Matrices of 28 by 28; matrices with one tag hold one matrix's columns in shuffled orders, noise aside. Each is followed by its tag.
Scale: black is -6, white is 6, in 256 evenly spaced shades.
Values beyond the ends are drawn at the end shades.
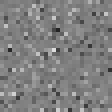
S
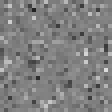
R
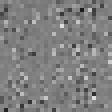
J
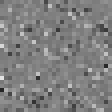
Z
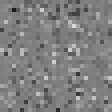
J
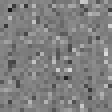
R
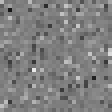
R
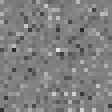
S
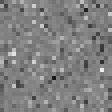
R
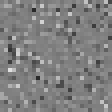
R
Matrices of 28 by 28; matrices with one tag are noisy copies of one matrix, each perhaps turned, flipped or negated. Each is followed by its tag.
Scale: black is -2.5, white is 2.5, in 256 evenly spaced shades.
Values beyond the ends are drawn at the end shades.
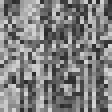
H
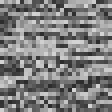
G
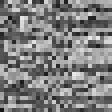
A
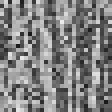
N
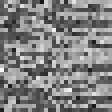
A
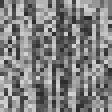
G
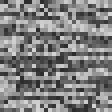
G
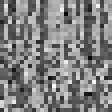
A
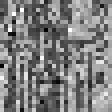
H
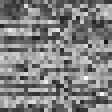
H
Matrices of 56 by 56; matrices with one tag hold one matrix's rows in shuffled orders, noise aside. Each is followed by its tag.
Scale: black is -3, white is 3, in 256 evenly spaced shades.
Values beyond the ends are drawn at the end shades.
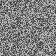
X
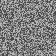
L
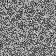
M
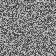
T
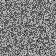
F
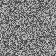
F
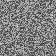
M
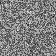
M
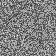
X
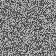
X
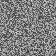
F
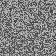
M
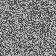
M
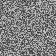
L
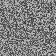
T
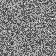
L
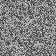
M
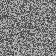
L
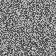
F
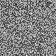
F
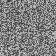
F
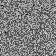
F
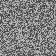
M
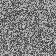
X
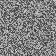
T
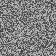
L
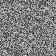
F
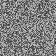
F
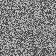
M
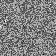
L
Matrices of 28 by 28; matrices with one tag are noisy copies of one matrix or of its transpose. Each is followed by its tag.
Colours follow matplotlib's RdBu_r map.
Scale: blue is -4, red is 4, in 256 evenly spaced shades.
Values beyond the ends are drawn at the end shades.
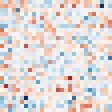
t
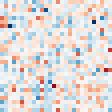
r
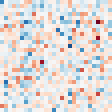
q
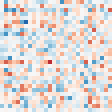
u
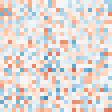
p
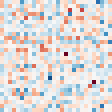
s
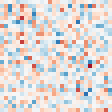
u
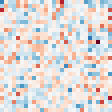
r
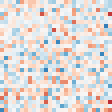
p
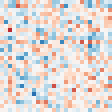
r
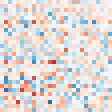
u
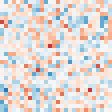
r
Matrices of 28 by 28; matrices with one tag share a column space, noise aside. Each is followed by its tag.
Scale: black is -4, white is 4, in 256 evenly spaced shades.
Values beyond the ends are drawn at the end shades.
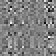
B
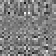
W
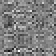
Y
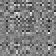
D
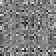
Y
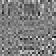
W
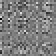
D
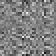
W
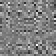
D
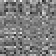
W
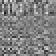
W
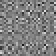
D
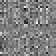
B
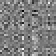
Y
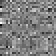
B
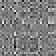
B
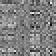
Y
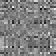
B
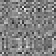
B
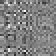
Y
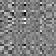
D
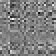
D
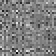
Y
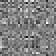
B
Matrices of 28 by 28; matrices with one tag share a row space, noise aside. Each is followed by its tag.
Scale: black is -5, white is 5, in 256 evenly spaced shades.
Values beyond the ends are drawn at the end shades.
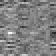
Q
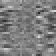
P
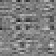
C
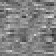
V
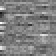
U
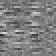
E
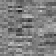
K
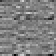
C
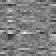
Q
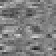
E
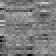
U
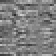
C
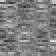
Q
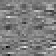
V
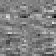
V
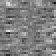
V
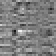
C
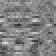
E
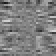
P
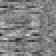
E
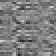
C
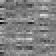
U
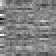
U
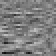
E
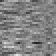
E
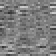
Q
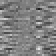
P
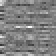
U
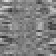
P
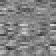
Q
